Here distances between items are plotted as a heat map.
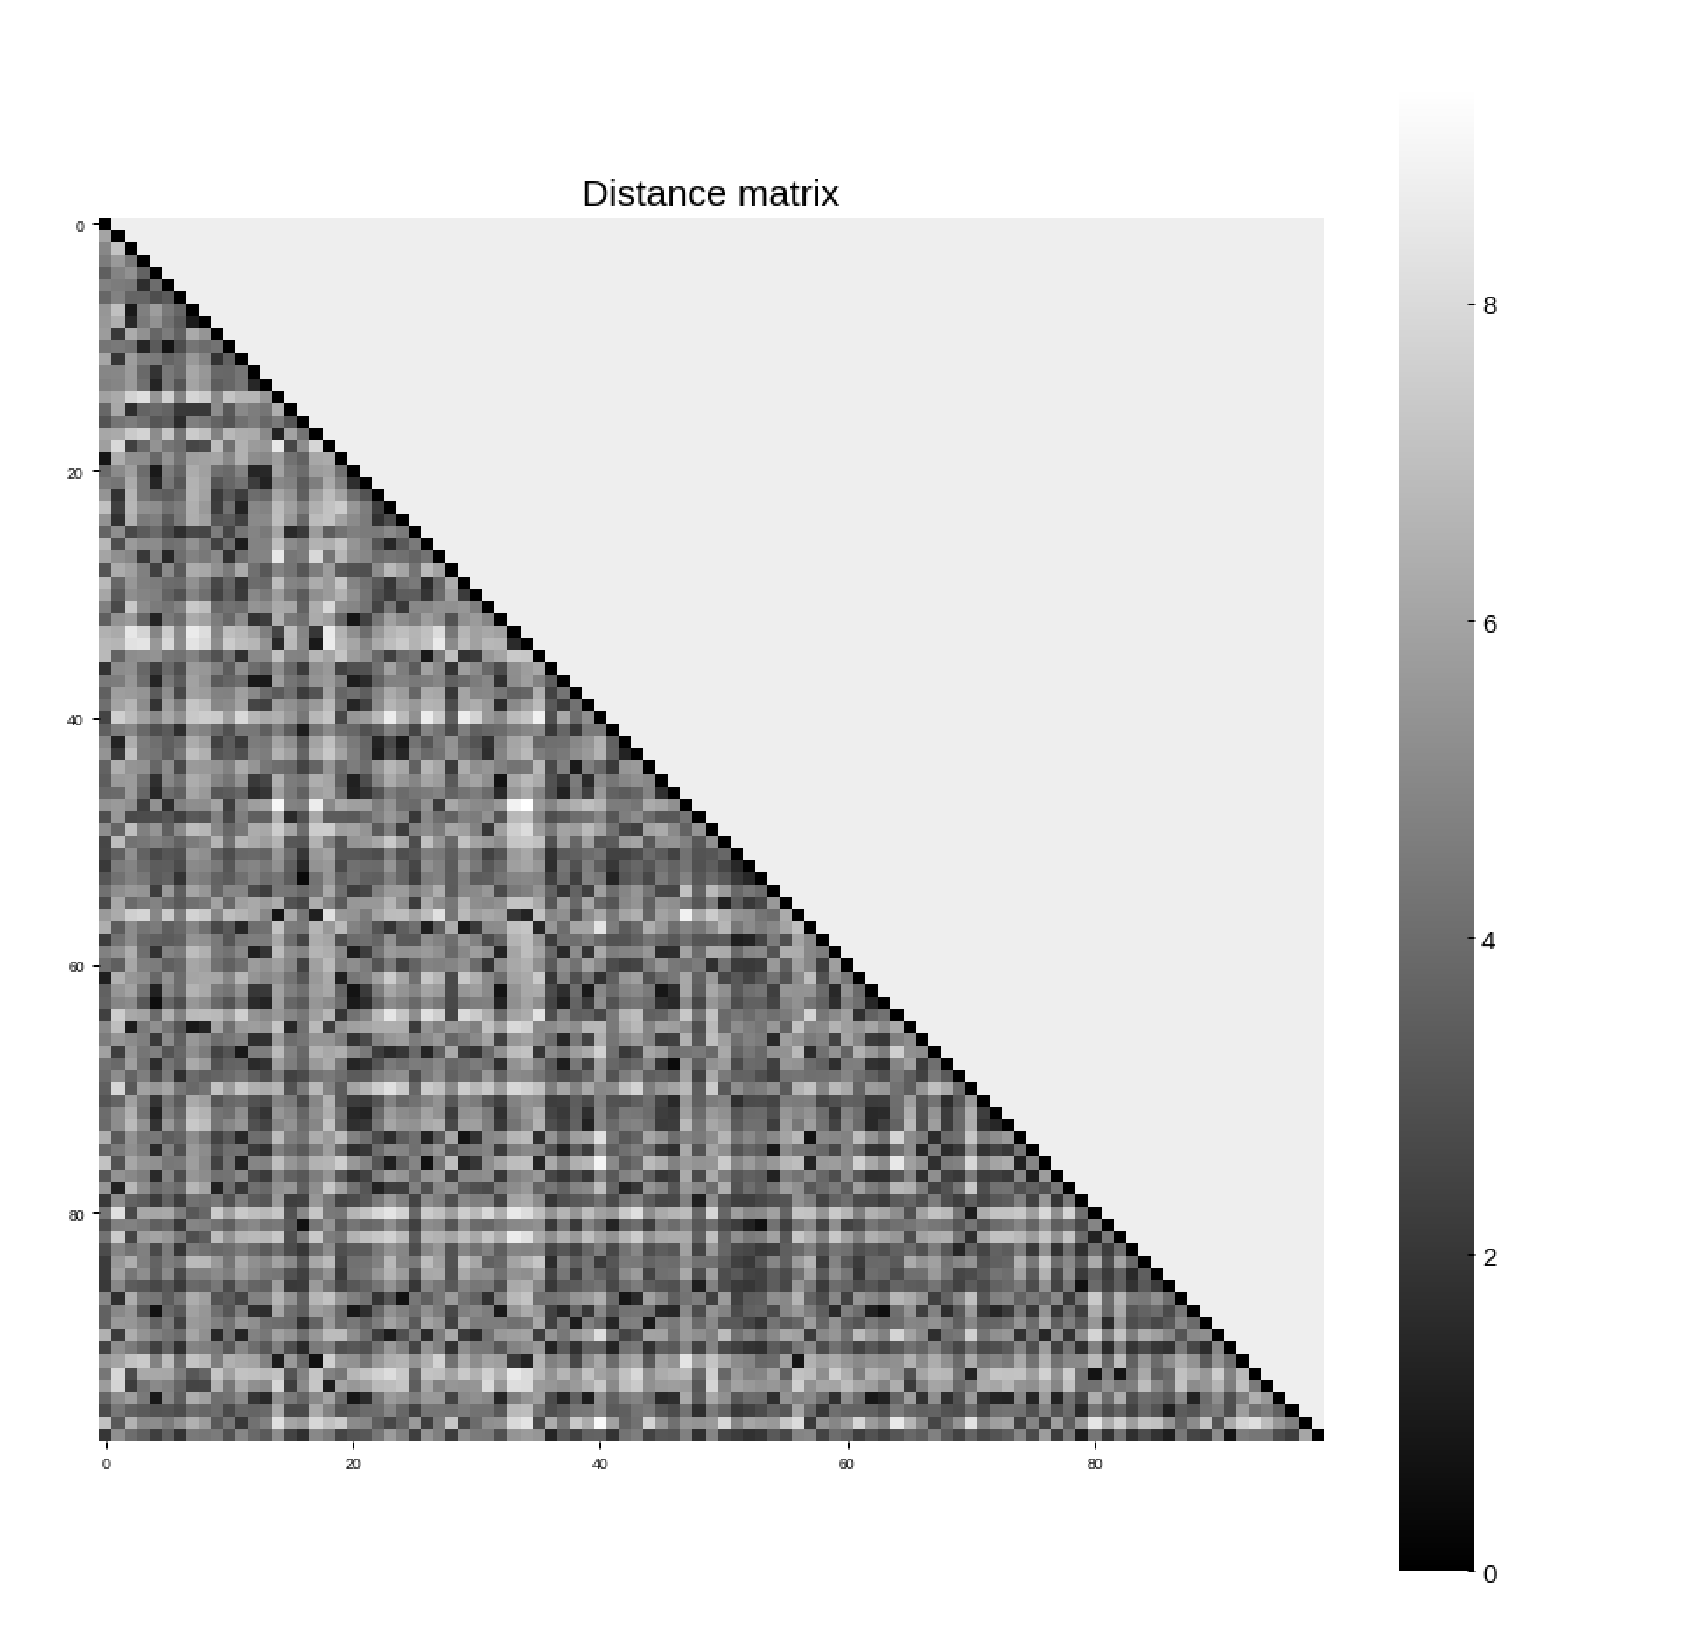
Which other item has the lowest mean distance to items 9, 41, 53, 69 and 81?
16
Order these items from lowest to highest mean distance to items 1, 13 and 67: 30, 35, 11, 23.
11, 23, 30, 35
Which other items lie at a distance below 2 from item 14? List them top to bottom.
17, 34, 56, 92
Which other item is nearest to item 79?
86
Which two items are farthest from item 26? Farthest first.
40, 64
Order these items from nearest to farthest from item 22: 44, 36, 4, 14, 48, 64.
4, 36, 48, 44, 14, 64
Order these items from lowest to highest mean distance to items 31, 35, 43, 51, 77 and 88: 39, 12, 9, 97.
9, 12, 39, 97
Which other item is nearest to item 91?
98
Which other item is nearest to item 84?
36
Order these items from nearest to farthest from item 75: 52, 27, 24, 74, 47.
52, 74, 24, 27, 47
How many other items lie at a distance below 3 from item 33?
5
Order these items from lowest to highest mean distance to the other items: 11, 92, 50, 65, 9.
9, 11, 50, 65, 92
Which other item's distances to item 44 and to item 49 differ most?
38
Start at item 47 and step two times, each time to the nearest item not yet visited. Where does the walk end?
10
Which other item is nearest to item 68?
46
